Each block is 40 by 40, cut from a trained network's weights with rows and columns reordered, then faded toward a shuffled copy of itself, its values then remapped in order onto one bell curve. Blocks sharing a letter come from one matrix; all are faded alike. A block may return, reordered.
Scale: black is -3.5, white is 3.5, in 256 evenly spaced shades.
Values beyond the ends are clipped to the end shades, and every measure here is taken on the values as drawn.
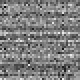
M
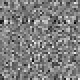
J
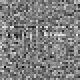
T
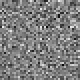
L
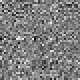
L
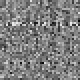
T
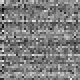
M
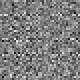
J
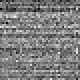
M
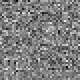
L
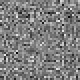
L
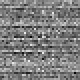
M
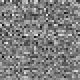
J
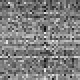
M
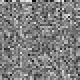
T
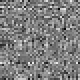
J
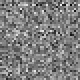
T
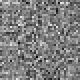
J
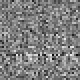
T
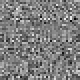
L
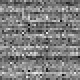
M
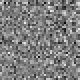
J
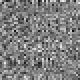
J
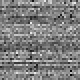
M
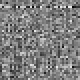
T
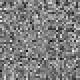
L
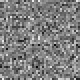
J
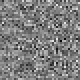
L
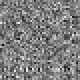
J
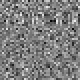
L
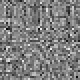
J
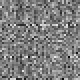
T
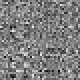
J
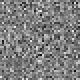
L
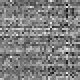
M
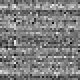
M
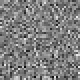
J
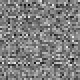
J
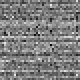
M
